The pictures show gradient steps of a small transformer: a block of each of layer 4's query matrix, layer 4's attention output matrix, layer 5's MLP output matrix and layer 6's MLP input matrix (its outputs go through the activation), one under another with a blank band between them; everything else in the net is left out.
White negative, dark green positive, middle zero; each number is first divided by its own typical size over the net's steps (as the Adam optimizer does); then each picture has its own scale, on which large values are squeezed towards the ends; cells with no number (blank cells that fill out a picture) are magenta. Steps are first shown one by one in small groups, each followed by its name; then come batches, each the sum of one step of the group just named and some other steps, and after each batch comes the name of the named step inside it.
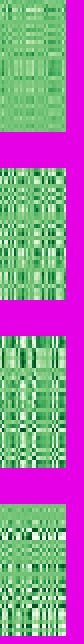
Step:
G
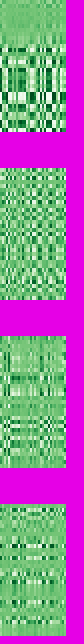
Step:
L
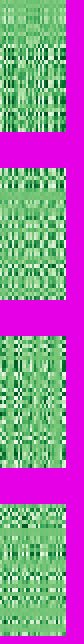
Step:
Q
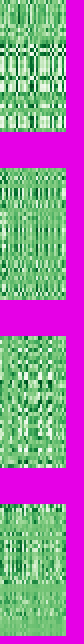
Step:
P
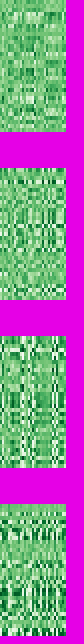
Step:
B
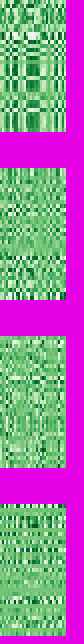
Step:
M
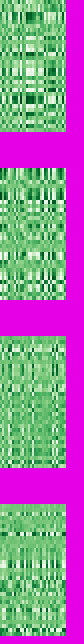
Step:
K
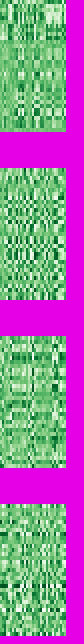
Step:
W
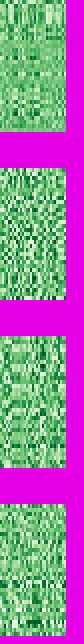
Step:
W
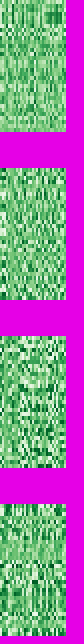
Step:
B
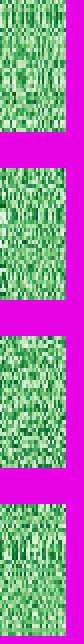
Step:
G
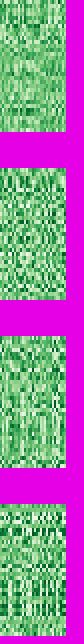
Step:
B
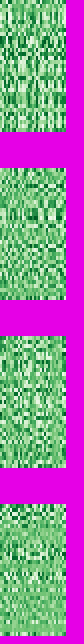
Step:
Q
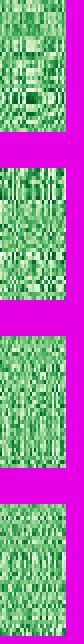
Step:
K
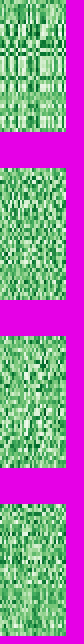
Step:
P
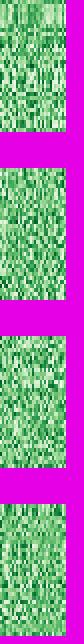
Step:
W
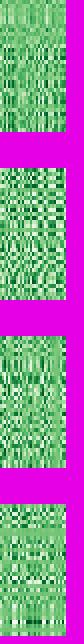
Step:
Q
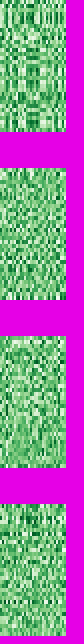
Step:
M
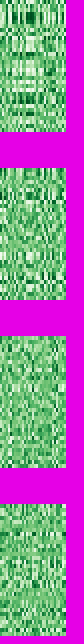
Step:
K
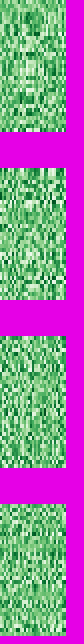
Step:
K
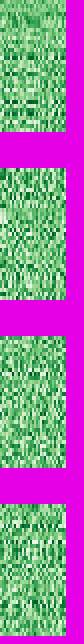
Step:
Q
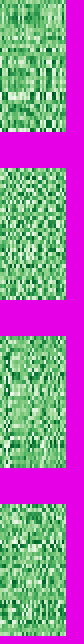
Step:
L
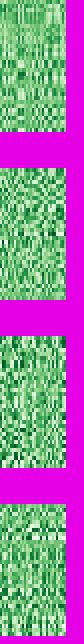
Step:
G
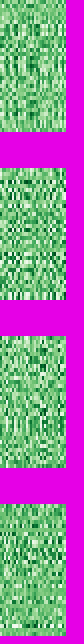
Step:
M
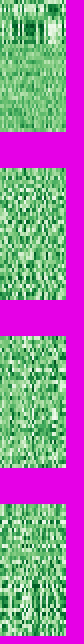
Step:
W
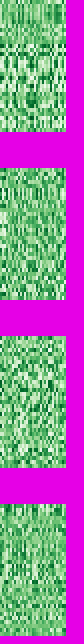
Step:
P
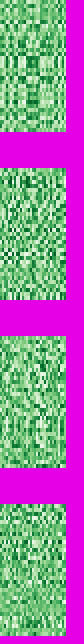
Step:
M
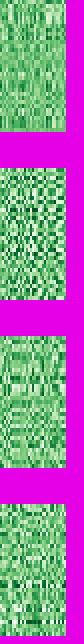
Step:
W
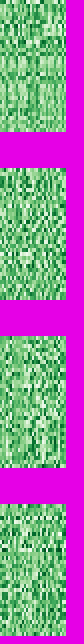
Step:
W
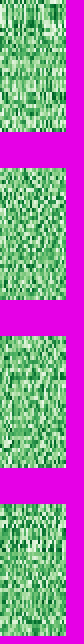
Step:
L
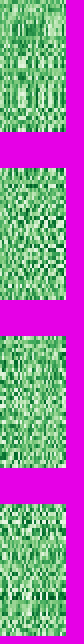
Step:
Q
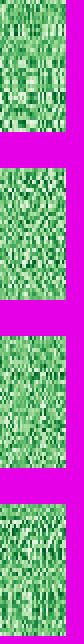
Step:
L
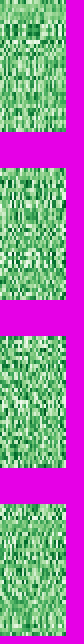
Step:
Q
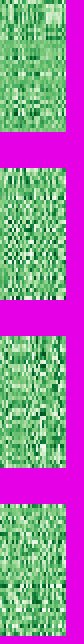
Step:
W
